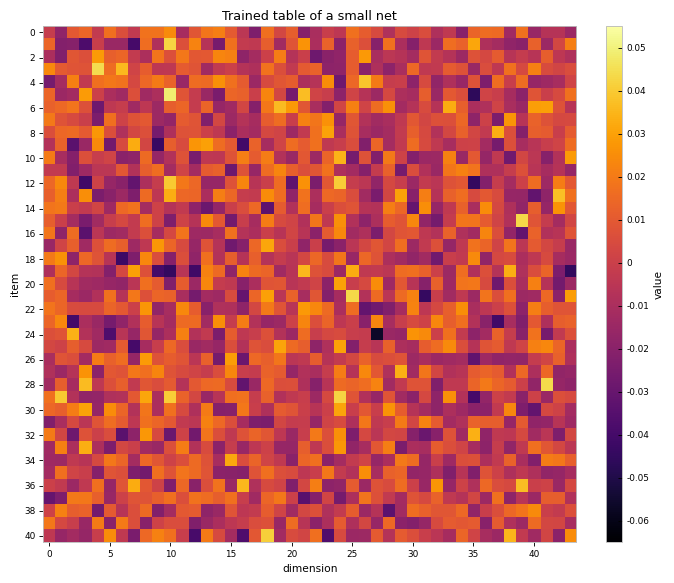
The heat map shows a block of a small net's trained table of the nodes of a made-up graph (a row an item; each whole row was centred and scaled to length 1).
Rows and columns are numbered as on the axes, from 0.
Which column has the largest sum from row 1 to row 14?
21
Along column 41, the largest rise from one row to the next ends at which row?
25
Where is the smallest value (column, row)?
27, 24
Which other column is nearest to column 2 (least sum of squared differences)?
37
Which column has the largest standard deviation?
10
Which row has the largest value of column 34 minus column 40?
13
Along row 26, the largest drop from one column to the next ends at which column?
16
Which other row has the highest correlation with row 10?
32
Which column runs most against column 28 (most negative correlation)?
30
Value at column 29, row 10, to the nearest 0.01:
0
